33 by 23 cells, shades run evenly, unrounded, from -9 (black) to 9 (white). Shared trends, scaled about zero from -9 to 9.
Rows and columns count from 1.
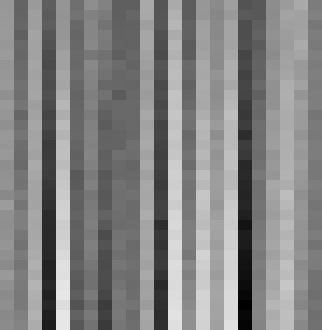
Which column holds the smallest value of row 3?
18
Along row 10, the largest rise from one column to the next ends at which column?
13
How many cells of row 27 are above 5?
4
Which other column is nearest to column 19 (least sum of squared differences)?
14
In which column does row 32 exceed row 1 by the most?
5
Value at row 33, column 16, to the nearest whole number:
2
